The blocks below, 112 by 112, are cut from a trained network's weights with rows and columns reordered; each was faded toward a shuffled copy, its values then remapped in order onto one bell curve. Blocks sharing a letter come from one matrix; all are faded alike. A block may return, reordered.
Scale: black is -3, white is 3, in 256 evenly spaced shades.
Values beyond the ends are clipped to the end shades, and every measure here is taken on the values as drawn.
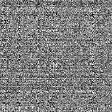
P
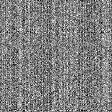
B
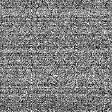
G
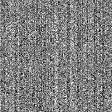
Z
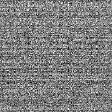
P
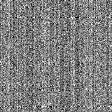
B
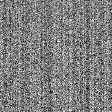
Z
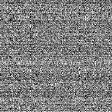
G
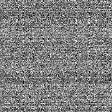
P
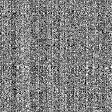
B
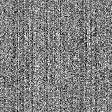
Z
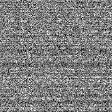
G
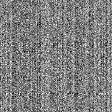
B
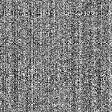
B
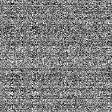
P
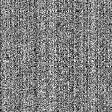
B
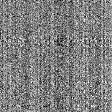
B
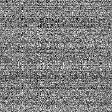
P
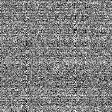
G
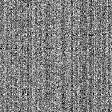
B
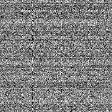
G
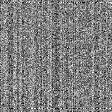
B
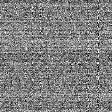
G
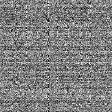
G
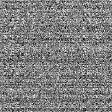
P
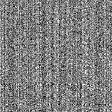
B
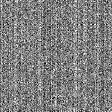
B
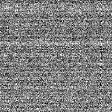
P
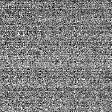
G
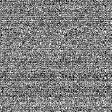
G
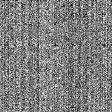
B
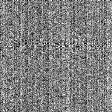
B
